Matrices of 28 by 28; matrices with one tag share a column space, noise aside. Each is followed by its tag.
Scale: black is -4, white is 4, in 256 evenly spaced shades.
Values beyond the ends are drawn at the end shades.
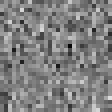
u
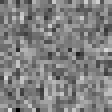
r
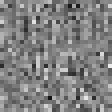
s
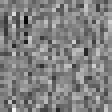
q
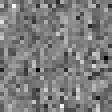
s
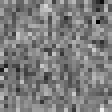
q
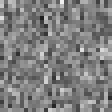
r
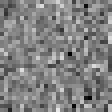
s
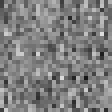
r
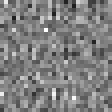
r
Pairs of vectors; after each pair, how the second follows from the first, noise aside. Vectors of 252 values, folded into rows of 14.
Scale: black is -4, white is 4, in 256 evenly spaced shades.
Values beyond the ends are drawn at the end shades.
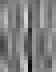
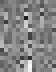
sign-scrambled.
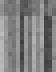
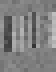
reversed, partly zeroed.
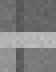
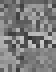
sign-scrambled.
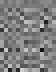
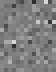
reversed, negated, partly zeroed.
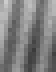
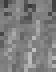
negated, partly zeroed.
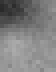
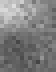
negated.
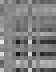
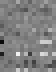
negated, partly zeroed.
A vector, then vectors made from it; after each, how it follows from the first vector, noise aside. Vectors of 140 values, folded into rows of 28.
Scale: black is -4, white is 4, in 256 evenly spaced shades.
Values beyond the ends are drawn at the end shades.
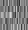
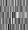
reversed.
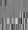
wrapped around, partly zeroed.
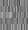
shrunk.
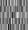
reversed.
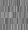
shrunk.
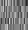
wrapped around, negated.
